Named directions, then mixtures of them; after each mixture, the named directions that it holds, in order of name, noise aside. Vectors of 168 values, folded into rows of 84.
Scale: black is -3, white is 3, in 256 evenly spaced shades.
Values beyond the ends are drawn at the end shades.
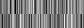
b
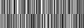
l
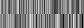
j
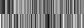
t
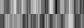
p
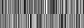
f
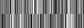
b, f, p.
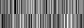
b.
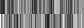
p, t.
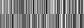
f, t.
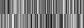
f, p, t.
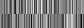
b, l.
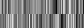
f, j, p.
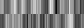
p.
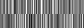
b, j, l.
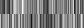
p, t.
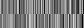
j.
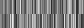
b, f, j.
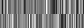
f, j.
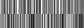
l.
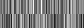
b, l.
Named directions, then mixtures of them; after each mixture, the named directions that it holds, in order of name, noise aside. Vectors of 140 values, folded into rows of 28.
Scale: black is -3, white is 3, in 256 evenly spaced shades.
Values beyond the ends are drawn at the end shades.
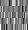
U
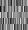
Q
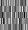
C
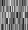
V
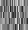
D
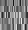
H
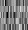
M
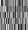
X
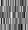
C, X.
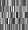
U, V, X.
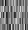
H, M.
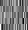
H, U, V.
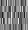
C.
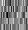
M, V.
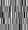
C, M.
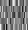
U.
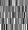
U.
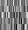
H.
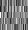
M, Q.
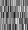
C, D, M.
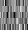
M.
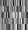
H.
